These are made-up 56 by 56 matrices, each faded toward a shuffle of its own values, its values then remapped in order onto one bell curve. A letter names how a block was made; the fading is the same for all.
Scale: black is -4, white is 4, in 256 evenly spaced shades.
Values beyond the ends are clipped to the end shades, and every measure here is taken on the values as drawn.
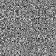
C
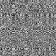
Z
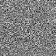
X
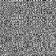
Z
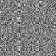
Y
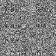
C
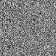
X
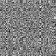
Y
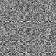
Z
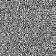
X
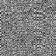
Y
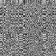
Y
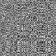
Y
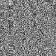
X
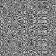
Y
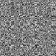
Z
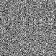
X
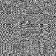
Z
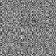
Y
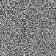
X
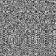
Z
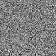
C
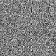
X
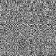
Z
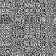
Y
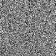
C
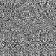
Z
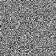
X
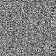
C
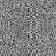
Y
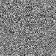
C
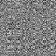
Y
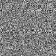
C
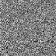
C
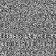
Z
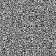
X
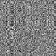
Y
